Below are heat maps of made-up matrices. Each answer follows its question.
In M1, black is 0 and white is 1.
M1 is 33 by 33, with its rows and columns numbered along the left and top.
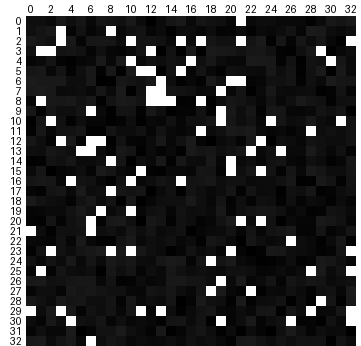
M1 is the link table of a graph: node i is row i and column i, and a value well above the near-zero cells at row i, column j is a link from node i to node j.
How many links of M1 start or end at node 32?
6
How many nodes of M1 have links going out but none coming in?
2
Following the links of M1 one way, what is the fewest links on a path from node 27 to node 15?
6
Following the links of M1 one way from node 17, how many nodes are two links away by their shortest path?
4
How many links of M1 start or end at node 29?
8
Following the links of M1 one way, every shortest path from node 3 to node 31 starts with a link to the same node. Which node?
node 2
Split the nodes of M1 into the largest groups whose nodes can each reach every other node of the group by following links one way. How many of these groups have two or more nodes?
2
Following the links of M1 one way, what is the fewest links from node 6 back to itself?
2
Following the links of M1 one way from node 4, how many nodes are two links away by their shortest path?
7
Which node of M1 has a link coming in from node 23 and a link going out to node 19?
node 10
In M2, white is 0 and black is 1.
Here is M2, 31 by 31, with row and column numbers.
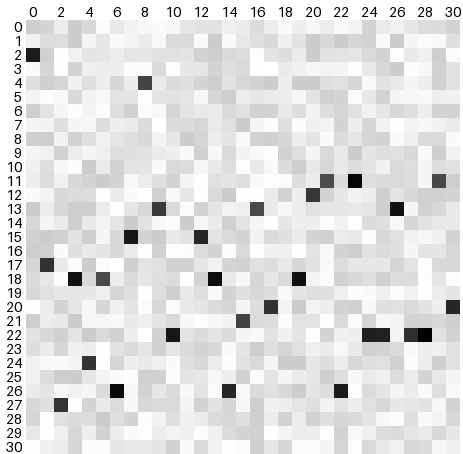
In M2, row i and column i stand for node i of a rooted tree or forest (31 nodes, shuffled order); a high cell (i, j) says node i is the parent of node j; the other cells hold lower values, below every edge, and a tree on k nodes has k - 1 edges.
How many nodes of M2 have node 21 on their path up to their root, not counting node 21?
7
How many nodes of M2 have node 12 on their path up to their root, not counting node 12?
4
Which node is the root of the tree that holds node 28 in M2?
18
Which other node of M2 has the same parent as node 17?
30
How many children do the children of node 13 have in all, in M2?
3
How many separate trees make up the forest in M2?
2
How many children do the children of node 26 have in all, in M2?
5
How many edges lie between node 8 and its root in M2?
6
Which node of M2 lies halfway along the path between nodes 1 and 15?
20
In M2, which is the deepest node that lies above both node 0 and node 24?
22
